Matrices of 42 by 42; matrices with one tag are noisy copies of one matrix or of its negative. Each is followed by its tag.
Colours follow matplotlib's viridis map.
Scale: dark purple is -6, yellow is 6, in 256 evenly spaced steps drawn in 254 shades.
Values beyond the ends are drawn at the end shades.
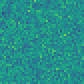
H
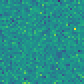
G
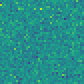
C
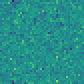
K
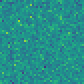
H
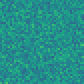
H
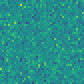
G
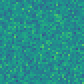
H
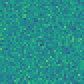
K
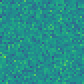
H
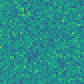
C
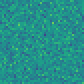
H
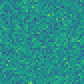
K
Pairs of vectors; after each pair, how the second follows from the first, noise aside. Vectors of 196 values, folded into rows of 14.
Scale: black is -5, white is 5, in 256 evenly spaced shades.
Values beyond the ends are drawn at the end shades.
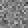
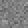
negated, shrunk.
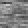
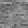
negated, shrunk.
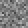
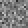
negated.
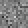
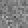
negated, shrunk.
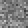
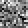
wrapped around, scaled up.
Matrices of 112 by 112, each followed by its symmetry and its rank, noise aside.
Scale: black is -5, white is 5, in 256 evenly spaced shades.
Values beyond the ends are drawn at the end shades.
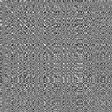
symmetric, rank three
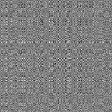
no symmetry, rank four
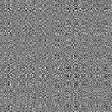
no symmetry, rank four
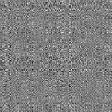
antisymmetric, rank six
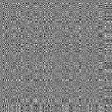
antisymmetric, rank four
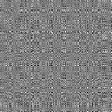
no symmetry, rank four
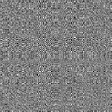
antisymmetric, rank six
